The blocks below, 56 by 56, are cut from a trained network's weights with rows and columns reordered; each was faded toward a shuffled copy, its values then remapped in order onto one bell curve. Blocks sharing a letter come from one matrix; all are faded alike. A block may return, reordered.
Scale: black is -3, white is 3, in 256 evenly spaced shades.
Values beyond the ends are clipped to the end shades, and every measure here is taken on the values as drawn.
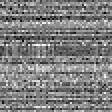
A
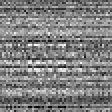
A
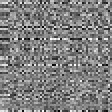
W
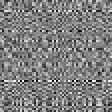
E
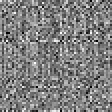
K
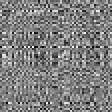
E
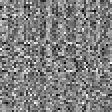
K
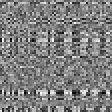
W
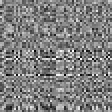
E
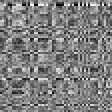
E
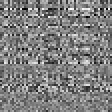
W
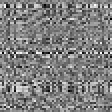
W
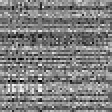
A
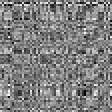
E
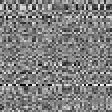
E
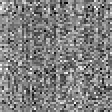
K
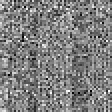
K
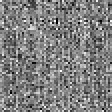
K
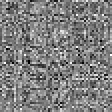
K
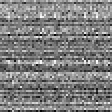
A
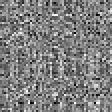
K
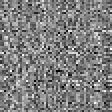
K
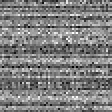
A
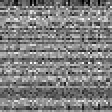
A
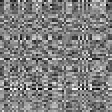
E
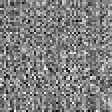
K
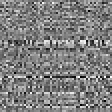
W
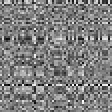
E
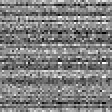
A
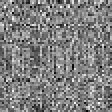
K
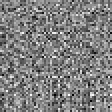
K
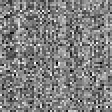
K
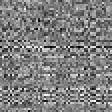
W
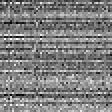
A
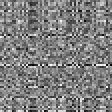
W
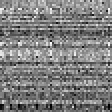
A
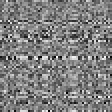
W
